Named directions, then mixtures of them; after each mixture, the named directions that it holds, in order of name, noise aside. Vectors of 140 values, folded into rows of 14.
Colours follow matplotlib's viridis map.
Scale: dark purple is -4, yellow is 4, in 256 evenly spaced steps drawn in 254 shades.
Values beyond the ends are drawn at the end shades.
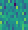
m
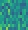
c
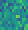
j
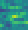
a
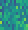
j, m.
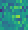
a, j.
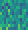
c.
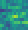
a.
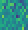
j, m.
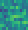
a, c.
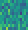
c.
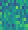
j, m.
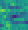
a.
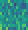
c, m.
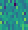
m.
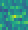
a, c.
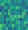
a, c.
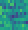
a, m.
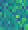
j.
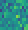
j.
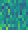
c.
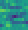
a.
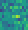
a, j.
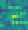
a.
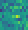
a, j.
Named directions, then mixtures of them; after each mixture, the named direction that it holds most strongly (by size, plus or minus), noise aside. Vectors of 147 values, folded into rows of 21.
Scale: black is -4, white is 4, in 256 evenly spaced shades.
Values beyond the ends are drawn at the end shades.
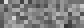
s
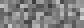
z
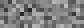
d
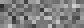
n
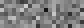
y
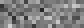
n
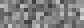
z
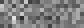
n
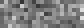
z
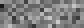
n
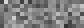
s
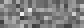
d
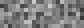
z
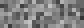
z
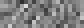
z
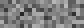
d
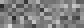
n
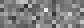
y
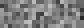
z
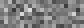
d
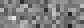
y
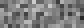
z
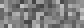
z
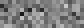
d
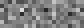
y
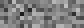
d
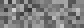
d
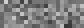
s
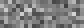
d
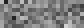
s
